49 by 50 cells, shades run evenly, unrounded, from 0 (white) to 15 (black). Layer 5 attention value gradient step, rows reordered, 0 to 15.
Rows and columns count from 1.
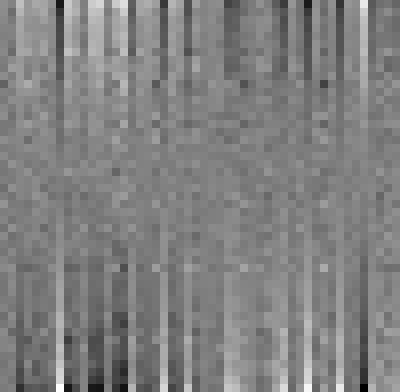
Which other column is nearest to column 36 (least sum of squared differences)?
21
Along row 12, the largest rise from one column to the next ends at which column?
17
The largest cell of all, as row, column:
49, 46
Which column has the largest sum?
15
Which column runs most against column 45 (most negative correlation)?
48
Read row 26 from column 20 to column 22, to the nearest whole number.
6 8 7
